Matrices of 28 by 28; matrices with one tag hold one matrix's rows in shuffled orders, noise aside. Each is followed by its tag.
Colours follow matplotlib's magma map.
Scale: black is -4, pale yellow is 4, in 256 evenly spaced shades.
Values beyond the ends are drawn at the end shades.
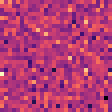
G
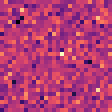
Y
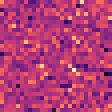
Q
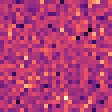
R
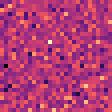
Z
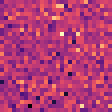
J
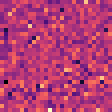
Z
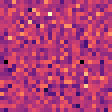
Z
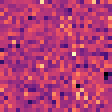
Q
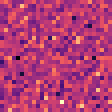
Y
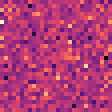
G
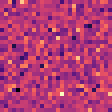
Y
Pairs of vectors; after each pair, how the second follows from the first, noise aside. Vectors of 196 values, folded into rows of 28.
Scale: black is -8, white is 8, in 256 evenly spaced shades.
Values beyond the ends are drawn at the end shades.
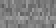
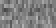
wrapped around, negated.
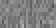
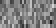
negated, scaled up.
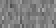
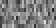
reversed, negated, scaled up.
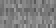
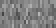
wrapped around, negated.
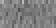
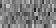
reversed, scaled up.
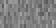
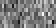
negated, scaled up.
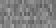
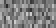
reversed, negated, scaled up.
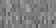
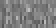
copied.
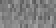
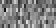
reversed, negated, scaled up.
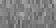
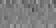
negated, partly zeroed.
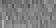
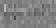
wrapped around, partly zeroed.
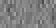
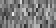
wrapped around, negated, scaled up.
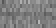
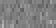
wrapped around, partly zeroed.
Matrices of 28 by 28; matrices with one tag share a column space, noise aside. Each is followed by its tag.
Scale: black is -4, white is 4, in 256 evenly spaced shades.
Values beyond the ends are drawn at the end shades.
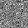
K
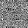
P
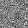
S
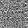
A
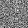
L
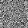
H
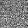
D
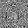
S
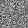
D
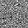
S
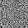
S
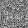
S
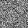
H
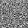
D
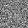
S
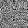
P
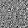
S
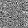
A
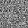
H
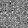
A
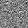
A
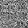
K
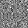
K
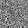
D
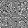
A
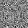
S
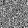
L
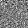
K
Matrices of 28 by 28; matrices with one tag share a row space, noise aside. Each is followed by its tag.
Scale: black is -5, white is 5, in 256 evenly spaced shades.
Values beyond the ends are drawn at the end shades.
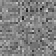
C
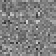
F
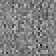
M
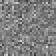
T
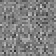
M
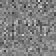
M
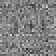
C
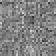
C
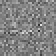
M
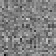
T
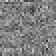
C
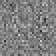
M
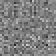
T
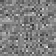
C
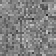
C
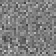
F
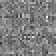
C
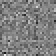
F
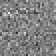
F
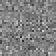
C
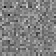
F
